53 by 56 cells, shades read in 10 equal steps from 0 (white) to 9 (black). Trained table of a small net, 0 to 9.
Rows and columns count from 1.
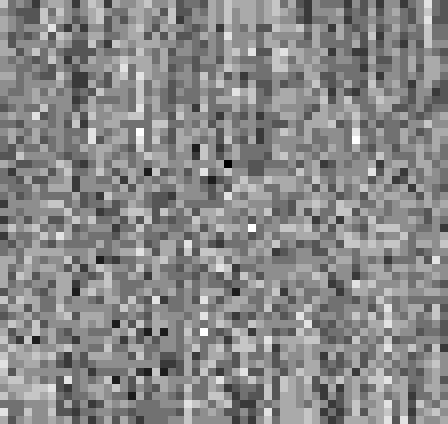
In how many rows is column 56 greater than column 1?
31
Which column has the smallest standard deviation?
37
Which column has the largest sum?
10
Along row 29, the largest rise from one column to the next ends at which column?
33
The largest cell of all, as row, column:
21, 29
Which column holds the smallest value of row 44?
49
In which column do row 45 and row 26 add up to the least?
7
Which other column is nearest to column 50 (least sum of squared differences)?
47
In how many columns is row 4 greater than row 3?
21
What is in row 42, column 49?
5
